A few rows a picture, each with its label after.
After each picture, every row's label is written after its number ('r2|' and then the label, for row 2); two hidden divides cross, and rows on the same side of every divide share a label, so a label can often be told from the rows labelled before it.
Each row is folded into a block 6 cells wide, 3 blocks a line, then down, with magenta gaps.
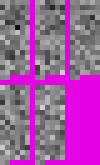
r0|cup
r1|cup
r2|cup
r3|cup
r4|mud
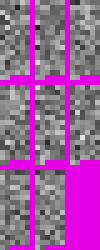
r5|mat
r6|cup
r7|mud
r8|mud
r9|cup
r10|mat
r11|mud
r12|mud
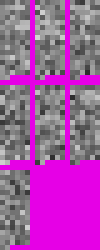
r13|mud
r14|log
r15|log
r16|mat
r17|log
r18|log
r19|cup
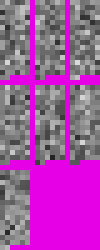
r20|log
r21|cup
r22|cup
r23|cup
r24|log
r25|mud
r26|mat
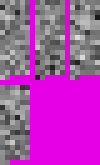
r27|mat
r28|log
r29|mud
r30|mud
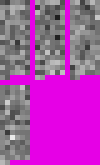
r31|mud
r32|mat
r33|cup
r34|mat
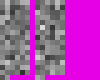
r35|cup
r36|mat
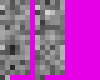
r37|log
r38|log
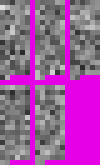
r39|log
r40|mat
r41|mud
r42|mat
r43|cup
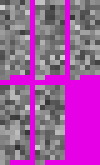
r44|log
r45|cup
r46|cup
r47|mud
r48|cup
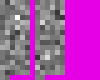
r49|mud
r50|mud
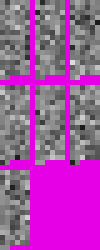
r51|mud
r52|mud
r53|cup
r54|log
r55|mat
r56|log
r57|cup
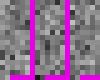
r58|cup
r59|log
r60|log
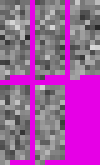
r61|mud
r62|mud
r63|cup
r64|mud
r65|cup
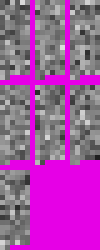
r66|mat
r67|log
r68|mat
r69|cup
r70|mat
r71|log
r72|mat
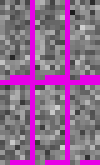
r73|cup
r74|cup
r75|log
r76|mud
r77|mud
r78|log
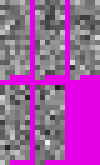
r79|mat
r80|cup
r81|cup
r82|mat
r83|mud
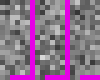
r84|mud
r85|mud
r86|cup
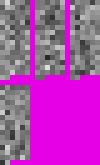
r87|cup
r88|cup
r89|log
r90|log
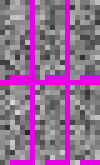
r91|mud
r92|cup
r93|cup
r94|mud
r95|mat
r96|mat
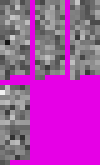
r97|mud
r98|mud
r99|cup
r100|log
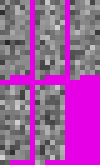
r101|log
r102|mud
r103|log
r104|mud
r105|mat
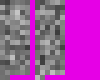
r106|mud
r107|mat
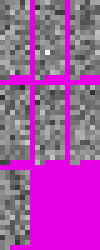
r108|log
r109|mat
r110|cup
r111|log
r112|mat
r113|mat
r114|cup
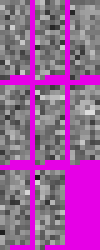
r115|log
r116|cup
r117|log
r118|mat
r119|log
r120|mud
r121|mud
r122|mat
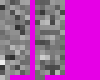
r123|cup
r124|mud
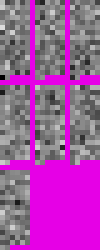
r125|log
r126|mud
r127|log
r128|mat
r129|cup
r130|cup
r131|mud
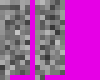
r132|cup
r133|cup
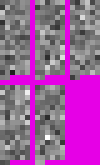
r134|mat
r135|cup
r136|mud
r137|log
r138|mat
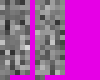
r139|log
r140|log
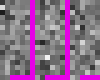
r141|log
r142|mud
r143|mat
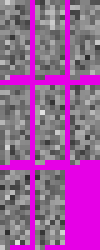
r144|cup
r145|mud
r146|mud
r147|log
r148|cup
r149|mud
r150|mat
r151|mat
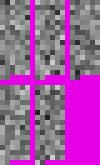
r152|mud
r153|cup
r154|mud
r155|mud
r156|mat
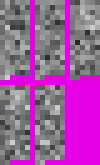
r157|cup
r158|cup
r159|mud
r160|mud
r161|mud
